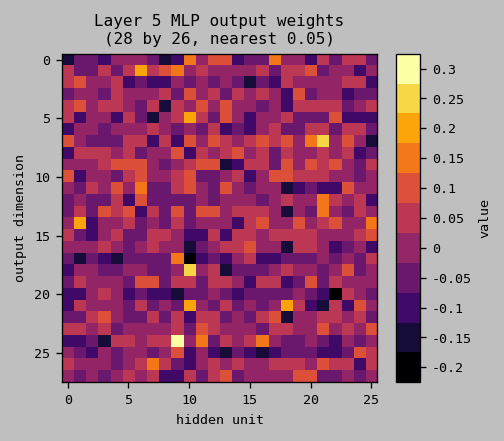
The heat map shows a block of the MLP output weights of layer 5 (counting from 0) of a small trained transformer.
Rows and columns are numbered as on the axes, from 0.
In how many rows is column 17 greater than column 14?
13
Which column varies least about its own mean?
2
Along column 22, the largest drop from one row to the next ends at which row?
20
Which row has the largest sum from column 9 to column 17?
24
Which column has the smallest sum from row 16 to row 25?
0
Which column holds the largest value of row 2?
1
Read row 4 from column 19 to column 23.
0.05 0.05 0.05 0.05 -0.05
